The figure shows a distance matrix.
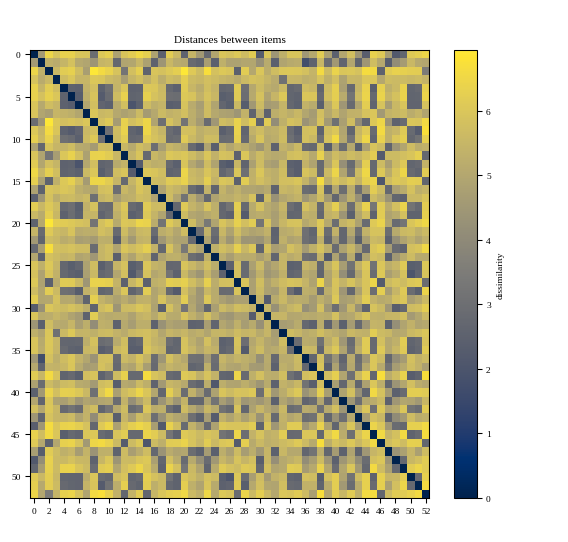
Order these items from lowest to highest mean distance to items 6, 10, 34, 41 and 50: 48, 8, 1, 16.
1, 16, 48, 8
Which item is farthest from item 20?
2
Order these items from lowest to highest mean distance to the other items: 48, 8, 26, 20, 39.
26, 39, 48, 8, 20
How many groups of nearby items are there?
6
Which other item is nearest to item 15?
46
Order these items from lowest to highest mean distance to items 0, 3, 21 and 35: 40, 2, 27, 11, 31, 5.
11, 40, 5, 31, 27, 2
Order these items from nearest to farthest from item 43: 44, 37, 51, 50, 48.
37, 48, 44, 51, 50
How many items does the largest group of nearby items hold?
19
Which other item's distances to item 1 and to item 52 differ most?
36
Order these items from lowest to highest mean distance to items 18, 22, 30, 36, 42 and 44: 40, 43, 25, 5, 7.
43, 40, 25, 5, 7
